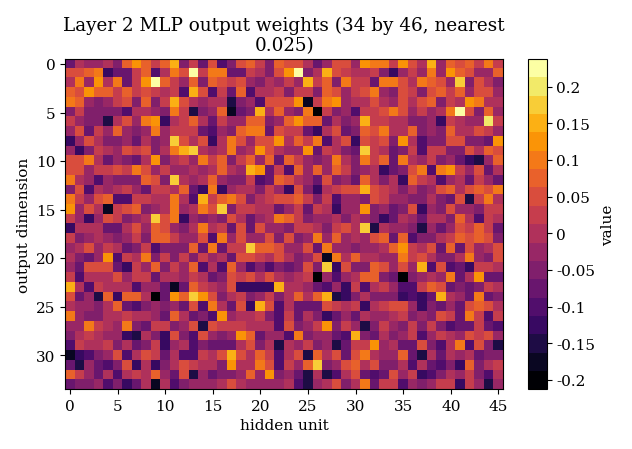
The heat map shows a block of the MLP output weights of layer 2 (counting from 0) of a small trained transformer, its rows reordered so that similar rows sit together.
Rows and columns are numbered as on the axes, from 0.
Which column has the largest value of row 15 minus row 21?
16
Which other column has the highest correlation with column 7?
10
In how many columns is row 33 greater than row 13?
11
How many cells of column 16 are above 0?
14
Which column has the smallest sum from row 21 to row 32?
28
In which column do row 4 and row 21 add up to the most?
27
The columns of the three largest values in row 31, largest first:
26, 17, 20
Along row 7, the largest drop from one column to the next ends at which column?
21
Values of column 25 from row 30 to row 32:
-0.15 0.075 -0.15
